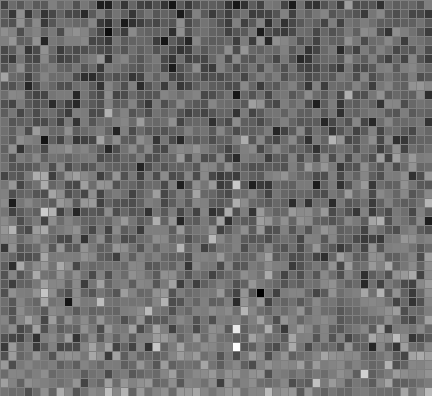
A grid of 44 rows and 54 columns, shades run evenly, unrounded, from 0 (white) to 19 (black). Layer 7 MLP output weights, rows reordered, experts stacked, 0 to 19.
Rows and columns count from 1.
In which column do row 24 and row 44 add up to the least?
6
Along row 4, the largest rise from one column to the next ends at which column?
33
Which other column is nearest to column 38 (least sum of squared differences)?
26
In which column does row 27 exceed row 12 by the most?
32
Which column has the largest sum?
43
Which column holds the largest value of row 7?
38
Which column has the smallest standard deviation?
45
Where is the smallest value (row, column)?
39, 30
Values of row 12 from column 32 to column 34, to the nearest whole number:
7 8 13
